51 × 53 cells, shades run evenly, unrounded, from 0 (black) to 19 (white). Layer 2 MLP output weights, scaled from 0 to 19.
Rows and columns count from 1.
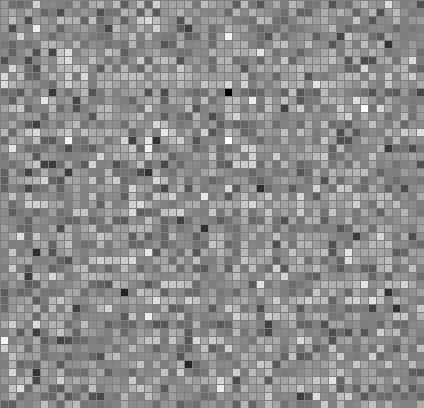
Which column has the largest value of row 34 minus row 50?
38
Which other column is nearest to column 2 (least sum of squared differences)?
37
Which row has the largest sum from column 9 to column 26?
10
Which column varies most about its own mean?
5
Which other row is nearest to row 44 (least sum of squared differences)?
15
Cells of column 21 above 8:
38
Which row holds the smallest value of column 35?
31
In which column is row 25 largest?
26
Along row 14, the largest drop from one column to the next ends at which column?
47
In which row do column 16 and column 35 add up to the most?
34
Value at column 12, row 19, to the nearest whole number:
7
